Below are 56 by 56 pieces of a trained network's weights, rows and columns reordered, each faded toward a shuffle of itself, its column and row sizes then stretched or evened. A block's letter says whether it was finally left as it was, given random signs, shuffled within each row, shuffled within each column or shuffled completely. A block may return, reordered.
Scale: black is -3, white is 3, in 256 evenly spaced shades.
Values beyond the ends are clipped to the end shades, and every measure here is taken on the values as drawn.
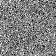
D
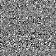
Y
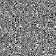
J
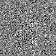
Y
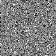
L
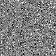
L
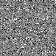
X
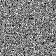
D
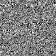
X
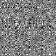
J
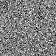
D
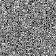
L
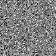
L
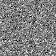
X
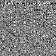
Y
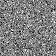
D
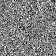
D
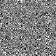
Y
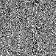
L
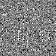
Y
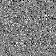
X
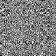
J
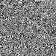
X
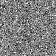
D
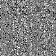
L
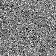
D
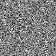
L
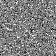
D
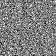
D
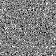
X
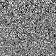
X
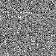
Y
